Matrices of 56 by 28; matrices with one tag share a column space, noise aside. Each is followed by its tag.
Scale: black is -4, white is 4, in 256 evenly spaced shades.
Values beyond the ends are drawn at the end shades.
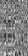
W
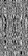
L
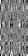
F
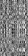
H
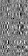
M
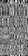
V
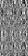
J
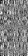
J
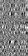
M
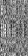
H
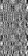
F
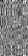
V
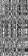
H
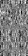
J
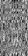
W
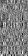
F
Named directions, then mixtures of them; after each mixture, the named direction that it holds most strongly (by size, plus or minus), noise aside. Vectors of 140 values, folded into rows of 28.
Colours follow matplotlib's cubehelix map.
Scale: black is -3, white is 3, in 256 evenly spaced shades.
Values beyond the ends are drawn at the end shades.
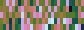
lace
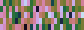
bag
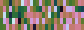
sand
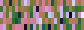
bag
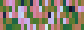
sand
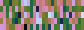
bag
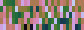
bag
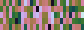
bag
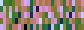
bag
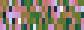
sand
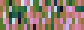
sand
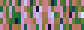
bag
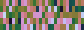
lace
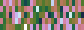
bag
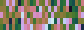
lace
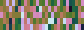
lace
